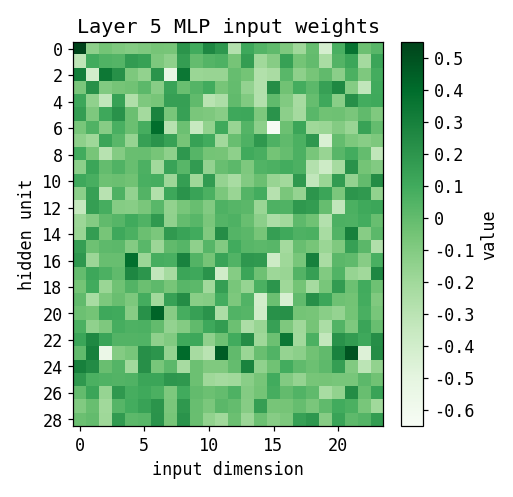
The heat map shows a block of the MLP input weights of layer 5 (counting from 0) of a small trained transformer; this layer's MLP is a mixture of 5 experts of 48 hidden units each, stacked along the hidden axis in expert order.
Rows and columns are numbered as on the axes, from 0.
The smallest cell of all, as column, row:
15, 6
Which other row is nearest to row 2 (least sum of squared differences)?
5
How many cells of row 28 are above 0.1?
7
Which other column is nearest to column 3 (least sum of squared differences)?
12
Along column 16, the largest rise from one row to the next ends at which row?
20
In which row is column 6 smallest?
17
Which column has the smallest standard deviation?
3
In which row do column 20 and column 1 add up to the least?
2
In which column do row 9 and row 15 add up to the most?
21
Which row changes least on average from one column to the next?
25
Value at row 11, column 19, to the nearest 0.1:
0.1
